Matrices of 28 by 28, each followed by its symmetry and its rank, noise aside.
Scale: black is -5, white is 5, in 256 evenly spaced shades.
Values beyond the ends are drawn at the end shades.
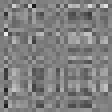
antisymmetric, rank two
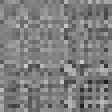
symmetric, rank three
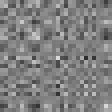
symmetric, rank two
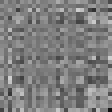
symmetric, rank two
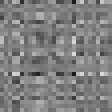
no symmetry, rank two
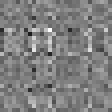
no symmetry, rank three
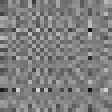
no symmetry, rank two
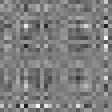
symmetric, rank two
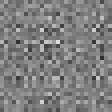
no symmetry, rank three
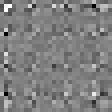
symmetric, rank two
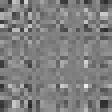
symmetric, rank two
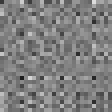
no symmetry, rank three
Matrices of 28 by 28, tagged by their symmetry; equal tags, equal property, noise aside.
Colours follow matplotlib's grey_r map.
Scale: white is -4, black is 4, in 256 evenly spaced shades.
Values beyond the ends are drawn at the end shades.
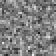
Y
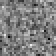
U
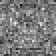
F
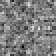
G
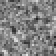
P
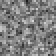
U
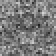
F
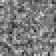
P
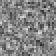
P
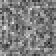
G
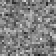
Y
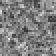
P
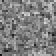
U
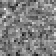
U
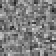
U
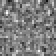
F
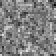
P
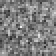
Y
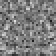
F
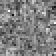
U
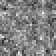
P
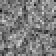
P
